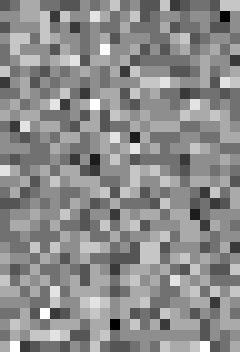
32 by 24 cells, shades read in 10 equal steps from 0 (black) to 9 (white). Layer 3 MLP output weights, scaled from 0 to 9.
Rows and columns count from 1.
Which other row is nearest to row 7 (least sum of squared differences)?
22
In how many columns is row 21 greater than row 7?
11
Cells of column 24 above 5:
11
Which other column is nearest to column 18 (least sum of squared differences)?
19
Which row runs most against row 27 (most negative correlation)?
29
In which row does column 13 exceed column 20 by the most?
20
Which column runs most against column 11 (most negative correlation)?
17
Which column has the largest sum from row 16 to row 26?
16
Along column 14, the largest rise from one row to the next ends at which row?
14
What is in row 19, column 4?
5
